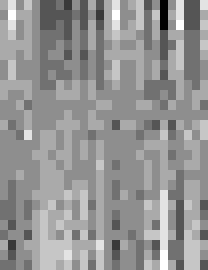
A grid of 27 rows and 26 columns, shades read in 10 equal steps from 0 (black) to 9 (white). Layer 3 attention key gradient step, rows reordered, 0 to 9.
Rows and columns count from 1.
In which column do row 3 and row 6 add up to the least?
21
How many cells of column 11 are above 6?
6
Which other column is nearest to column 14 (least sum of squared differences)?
17
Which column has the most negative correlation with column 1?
19
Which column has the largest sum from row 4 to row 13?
23
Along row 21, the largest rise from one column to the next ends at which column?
24
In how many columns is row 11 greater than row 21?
8
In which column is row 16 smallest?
22
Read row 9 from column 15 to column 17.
6 5 5
